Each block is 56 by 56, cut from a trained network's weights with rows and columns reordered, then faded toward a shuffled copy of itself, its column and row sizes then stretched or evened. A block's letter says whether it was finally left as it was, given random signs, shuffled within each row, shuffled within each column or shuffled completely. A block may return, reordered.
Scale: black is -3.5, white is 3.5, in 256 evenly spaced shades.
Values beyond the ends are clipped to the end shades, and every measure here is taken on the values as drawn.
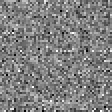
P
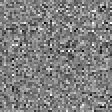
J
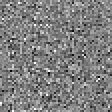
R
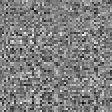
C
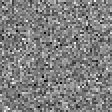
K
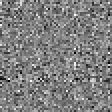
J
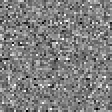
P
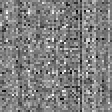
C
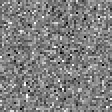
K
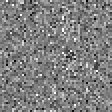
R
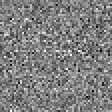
P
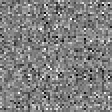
C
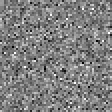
K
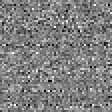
P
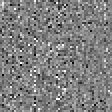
R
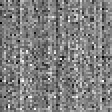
C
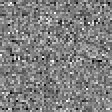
P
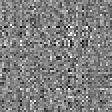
C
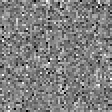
R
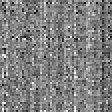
C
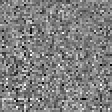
J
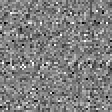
P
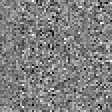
R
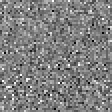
P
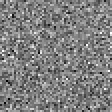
K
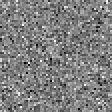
K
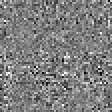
J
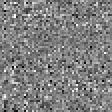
J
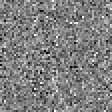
R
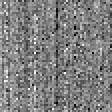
R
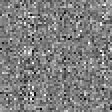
J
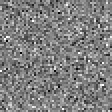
K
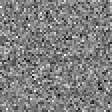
K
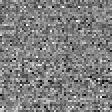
P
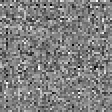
J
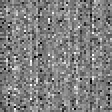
R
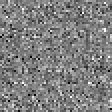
P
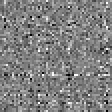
J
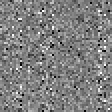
R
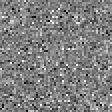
P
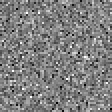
K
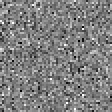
R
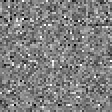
P
